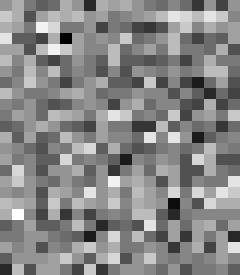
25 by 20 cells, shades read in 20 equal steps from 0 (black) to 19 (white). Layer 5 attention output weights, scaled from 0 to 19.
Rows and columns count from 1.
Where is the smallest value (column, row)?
6, 4
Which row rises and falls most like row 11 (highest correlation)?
17
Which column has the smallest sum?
16
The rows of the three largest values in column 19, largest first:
18, 2, 7
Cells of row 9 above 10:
6
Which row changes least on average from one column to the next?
9
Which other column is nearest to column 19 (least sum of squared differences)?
5
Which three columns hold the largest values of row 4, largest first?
1, 11, 15
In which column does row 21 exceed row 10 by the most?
13
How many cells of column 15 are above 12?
6
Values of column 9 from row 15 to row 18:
9 11 11 11
